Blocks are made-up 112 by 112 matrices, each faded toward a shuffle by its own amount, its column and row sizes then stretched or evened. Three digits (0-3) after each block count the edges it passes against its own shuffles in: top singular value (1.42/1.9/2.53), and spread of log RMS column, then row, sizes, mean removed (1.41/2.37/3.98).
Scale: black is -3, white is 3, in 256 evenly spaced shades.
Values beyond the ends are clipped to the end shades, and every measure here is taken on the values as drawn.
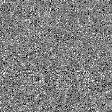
1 1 1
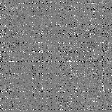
1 2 2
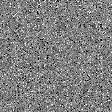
1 1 0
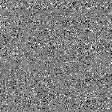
1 1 2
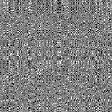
3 2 1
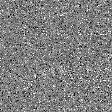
0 1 1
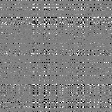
3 2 3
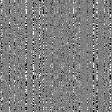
3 3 1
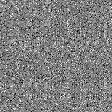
2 0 0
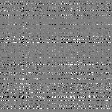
2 2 3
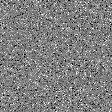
0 0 1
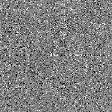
2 1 1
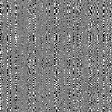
3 3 1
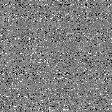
0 0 2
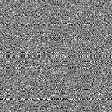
3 0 2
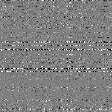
2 1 3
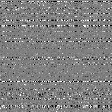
3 0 3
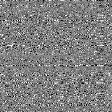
2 0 2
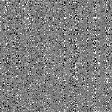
2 2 1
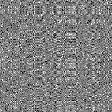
3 1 1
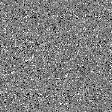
0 1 1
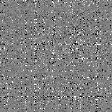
2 2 2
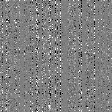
1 3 1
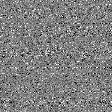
1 0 2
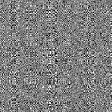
3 2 2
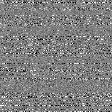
1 0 3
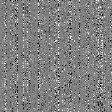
2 3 0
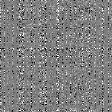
1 3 2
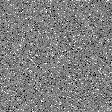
1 0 0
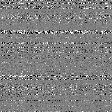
2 1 3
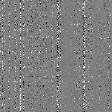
1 3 1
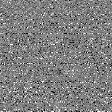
2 0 2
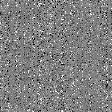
0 2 1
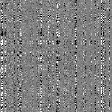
3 3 1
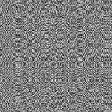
3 2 1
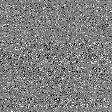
0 0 2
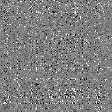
2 2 2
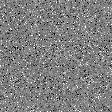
0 0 1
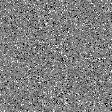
0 1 1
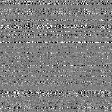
2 1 3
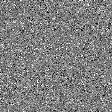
0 0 1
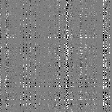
3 3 2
